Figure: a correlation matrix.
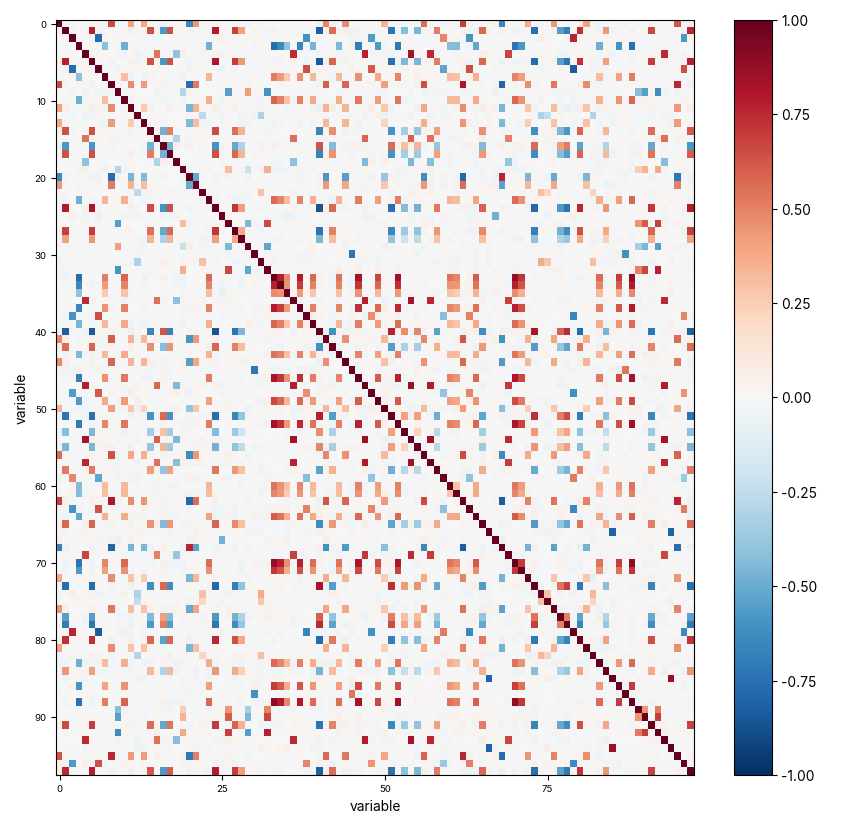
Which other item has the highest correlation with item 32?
92
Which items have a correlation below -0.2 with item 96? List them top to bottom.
2, 59, 79
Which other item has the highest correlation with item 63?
6
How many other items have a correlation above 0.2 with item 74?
4
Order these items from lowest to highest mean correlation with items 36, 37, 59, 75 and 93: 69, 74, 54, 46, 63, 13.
63, 13, 74, 46, 69, 54
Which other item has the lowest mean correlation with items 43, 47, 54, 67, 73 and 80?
18
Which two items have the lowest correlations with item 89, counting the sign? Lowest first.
9, 29
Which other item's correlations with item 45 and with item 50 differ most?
30
